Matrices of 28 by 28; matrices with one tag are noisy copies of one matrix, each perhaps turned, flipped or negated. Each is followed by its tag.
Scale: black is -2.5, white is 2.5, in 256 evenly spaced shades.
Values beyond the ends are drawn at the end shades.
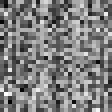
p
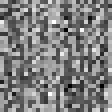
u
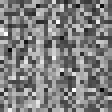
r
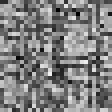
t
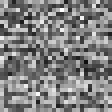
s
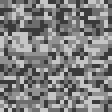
s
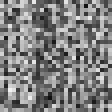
s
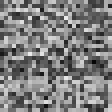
s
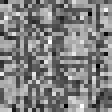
t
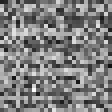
r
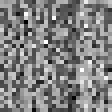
s
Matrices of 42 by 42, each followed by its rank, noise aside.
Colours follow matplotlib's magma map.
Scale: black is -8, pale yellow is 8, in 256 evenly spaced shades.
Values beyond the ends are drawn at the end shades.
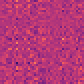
four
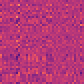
two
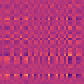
one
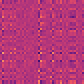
one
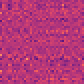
four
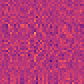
four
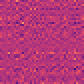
four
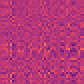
three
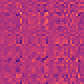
three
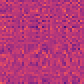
three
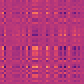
one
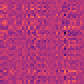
three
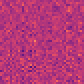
five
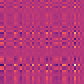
one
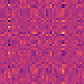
three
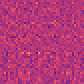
five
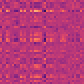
one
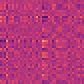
two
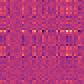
one
